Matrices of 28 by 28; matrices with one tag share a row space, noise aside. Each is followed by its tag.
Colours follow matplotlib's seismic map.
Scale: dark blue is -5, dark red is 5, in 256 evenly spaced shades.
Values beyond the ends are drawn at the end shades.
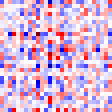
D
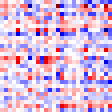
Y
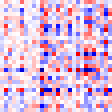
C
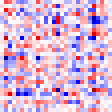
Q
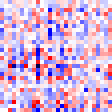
D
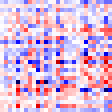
Y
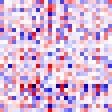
D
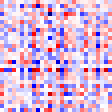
D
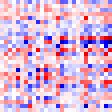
Y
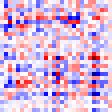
Q
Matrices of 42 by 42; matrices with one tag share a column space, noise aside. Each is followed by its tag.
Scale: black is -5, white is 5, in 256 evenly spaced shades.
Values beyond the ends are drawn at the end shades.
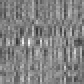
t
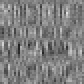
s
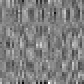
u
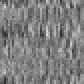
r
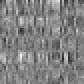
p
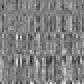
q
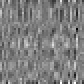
u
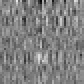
p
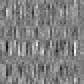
s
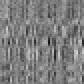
t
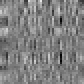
p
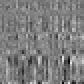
q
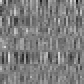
p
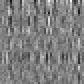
p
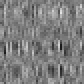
s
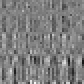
q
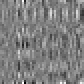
u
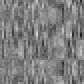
r
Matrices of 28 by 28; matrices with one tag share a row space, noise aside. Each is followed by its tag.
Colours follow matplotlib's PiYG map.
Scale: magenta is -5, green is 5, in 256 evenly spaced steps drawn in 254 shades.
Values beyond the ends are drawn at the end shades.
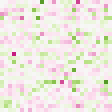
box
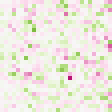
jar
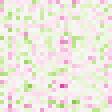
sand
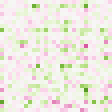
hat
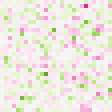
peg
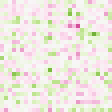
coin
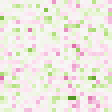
coin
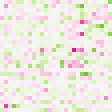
peg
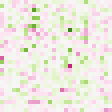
hat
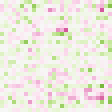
jar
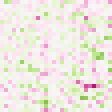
peg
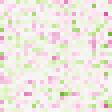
sand
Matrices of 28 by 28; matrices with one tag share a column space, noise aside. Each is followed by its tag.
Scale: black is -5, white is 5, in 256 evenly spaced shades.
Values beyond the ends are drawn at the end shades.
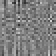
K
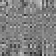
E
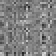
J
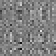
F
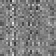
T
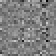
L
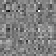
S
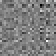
L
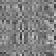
J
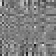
E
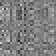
F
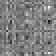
J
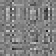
F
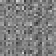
T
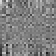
E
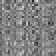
T
